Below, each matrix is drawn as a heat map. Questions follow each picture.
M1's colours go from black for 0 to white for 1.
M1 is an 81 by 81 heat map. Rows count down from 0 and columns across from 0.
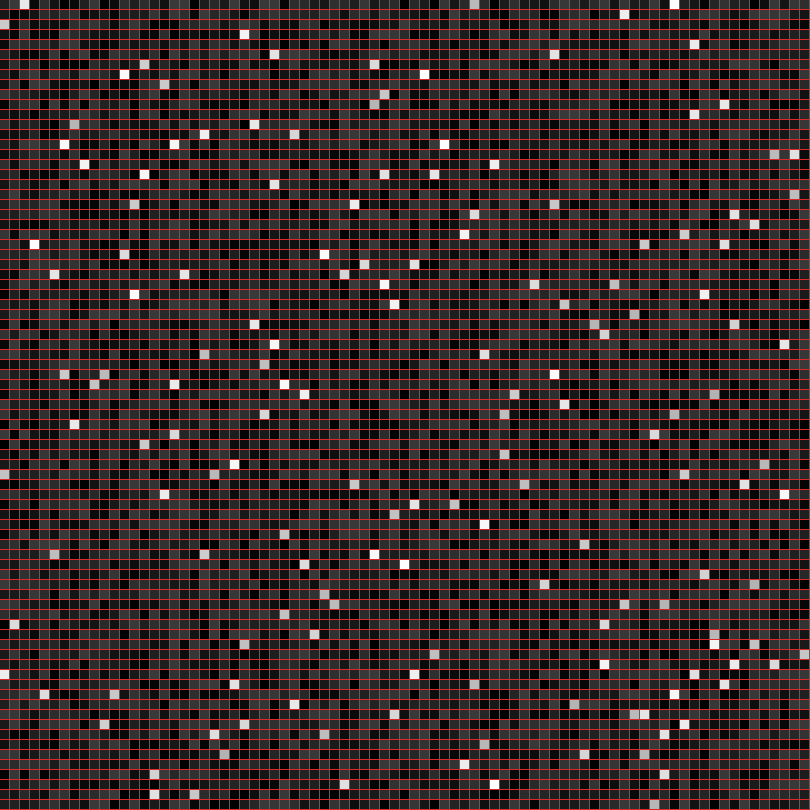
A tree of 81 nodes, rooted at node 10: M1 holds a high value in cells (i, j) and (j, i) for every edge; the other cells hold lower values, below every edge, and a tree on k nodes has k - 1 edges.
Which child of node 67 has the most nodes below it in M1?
41
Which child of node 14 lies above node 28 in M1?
17
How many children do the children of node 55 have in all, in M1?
3
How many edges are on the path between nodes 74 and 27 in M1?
6
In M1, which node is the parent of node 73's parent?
47
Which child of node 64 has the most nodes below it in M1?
71
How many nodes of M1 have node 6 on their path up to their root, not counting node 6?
11
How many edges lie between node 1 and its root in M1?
9
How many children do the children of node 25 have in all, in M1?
1
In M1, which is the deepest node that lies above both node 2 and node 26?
0
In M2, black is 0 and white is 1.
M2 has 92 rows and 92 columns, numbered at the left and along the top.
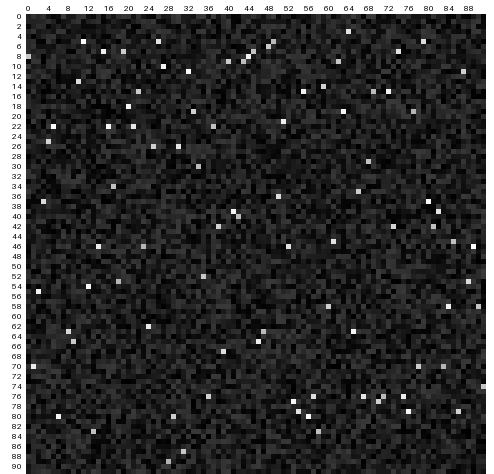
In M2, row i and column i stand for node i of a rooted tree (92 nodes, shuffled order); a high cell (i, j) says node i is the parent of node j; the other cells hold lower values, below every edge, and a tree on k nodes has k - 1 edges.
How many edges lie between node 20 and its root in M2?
5
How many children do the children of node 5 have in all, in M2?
7
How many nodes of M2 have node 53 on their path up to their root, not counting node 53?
3
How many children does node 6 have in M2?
1
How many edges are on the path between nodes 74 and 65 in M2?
4
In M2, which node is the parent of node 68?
29
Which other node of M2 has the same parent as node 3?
80
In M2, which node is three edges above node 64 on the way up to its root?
22
